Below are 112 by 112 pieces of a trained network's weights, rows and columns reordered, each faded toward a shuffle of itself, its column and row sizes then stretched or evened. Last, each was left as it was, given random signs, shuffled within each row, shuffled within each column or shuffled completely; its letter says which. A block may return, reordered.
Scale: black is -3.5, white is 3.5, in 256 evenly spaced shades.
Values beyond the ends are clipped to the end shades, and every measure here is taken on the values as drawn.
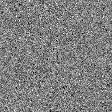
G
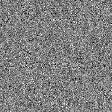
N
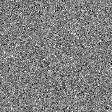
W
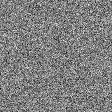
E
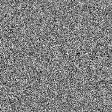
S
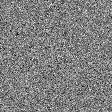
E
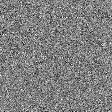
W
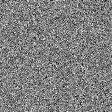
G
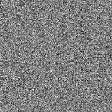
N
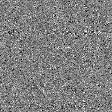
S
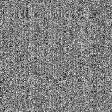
N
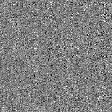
N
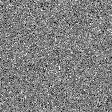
E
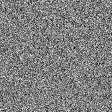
W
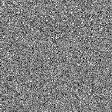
N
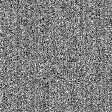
G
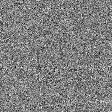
W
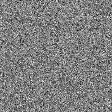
G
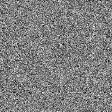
S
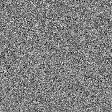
W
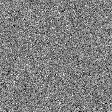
W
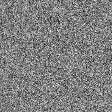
G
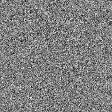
S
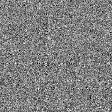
S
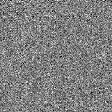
N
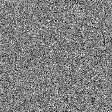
G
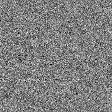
W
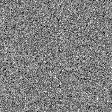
G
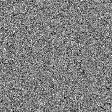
G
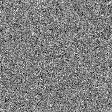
G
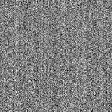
N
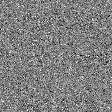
W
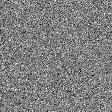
W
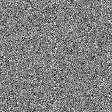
G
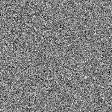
G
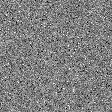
E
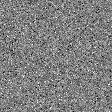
E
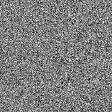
S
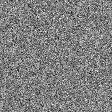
E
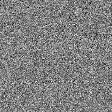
S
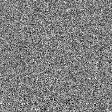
S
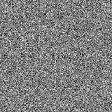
N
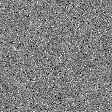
E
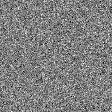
G
